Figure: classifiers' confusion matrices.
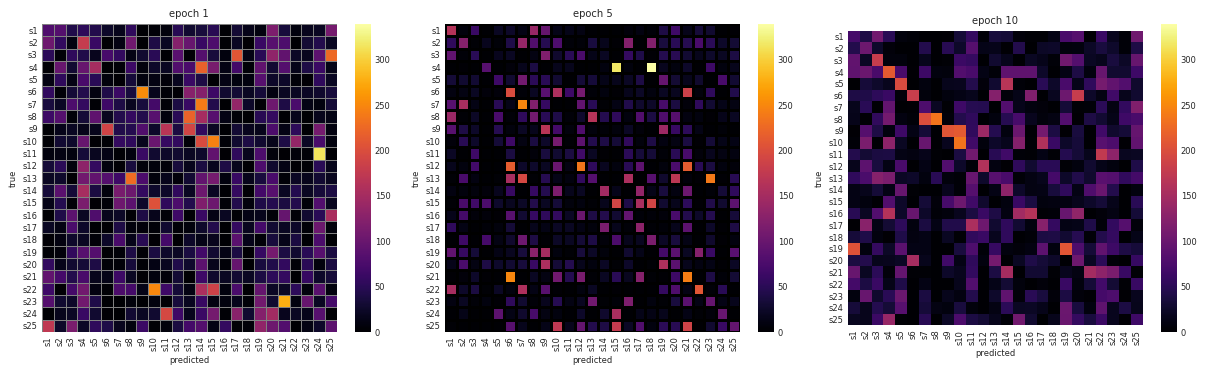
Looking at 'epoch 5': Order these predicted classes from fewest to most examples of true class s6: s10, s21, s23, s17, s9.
s17, s23, s9, s10, s21
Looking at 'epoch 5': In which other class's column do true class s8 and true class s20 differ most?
s13
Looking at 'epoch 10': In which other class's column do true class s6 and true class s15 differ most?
s20
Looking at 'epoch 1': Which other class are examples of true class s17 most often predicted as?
s24
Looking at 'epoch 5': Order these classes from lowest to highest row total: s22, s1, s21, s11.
s11, s1, s22, s21
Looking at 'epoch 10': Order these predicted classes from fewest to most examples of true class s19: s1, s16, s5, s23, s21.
s16, s21, s23, s5, s1
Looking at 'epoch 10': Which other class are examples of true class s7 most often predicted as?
s25
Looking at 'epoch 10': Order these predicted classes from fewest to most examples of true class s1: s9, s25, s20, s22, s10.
s9, s10, s22, s20, s25
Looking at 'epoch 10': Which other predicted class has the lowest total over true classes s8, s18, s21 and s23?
s6
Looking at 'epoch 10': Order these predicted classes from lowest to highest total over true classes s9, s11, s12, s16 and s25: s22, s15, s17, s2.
s17, s2, s22, s15
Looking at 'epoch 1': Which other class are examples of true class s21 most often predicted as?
s1
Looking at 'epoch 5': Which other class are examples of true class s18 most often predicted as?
s7
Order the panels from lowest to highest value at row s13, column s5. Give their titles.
epoch 5, epoch 10, epoch 1
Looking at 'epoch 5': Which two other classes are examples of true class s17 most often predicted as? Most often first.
s14, s21
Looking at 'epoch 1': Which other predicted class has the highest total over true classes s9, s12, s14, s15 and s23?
s4
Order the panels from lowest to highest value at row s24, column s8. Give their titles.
epoch 10, epoch 1, epoch 5
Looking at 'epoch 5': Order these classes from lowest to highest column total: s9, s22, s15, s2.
s22, s2, s15, s9
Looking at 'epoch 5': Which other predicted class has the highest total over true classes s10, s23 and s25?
s21
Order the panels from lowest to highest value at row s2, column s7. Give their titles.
epoch 1, epoch 10, epoch 5
